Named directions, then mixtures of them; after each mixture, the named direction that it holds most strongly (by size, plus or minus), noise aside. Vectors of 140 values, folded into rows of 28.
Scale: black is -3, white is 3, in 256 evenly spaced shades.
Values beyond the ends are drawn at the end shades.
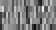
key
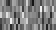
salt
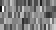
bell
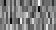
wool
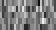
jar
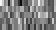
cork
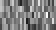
cork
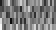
salt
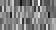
bell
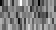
cork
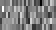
key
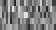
wool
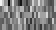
cork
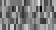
jar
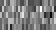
bell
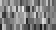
jar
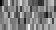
cork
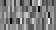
wool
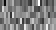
wool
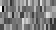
bell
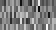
wool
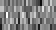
key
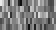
cork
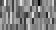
wool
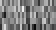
key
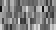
key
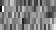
bell
